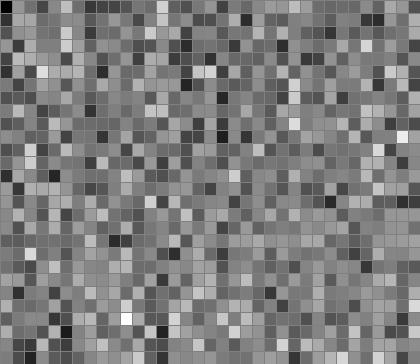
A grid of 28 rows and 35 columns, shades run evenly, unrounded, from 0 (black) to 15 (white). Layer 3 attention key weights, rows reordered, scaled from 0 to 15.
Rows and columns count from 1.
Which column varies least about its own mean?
7
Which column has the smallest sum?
19
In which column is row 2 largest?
14
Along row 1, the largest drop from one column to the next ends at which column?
15
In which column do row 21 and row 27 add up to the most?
17
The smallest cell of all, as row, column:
1, 1
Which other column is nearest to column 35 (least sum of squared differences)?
20
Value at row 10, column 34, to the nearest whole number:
6
